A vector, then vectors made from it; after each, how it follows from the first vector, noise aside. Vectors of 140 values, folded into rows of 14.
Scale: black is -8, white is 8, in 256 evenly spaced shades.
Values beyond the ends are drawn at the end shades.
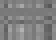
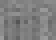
wrapped around, negated, shrunk.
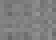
wrapped around, negated, shrunk.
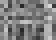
negated, scaled up.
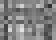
scaled up.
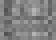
reversed.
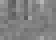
wrapped around, partly zeroed.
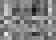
reversed, negated, scaled up.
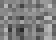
negated, scaled up.
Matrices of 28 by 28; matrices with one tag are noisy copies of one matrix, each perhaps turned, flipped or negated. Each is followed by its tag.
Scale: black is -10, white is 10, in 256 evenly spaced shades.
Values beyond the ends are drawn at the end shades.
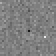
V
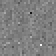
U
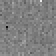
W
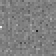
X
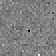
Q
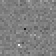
V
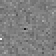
Q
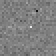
V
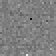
X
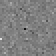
Q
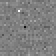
V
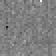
W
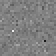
U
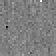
W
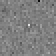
Q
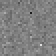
U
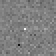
V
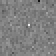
Q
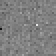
X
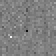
V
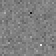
U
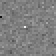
Q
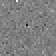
Q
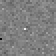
Q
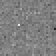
X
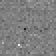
V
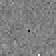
Q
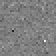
U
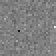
X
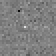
V
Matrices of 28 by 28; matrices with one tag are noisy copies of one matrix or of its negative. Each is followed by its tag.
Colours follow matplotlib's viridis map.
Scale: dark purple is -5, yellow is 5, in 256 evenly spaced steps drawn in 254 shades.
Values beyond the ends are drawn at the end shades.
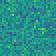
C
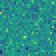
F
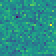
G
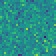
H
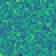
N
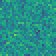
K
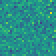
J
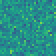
J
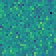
J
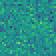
J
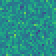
K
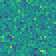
H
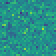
C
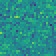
G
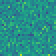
N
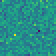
K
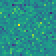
J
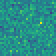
J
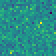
J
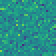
F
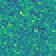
C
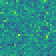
N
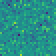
N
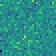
F
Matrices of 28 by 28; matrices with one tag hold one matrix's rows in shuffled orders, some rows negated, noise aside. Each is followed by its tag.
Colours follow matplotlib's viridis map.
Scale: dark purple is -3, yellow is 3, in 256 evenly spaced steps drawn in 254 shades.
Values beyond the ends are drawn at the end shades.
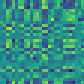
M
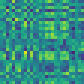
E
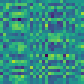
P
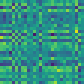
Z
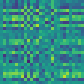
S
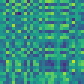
E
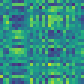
P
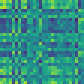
Z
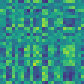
M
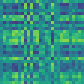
S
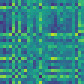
Z
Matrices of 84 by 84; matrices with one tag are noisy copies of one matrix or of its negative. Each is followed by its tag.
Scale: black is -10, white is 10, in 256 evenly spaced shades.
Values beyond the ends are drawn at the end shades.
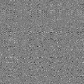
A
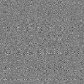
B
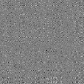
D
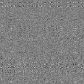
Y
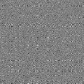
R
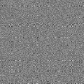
R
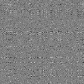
A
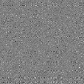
D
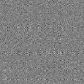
B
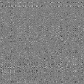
Y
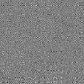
D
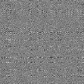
A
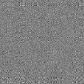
D
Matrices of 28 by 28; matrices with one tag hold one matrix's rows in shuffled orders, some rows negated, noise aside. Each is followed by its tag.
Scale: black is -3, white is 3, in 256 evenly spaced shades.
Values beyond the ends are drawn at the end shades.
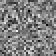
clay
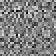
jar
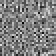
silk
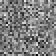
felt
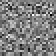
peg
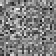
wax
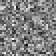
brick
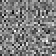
silk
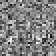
peg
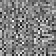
silk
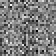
felt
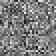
felt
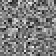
clay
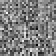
felt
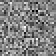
felt
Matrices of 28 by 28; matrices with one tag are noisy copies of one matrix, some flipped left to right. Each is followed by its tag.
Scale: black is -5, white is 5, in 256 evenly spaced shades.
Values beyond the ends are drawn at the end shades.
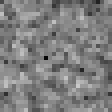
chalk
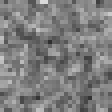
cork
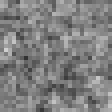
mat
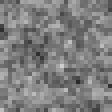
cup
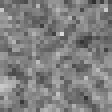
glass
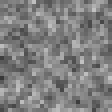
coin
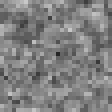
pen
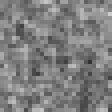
cork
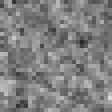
glass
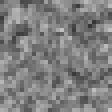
pen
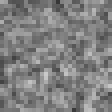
chalk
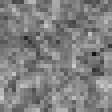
glass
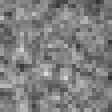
chalk
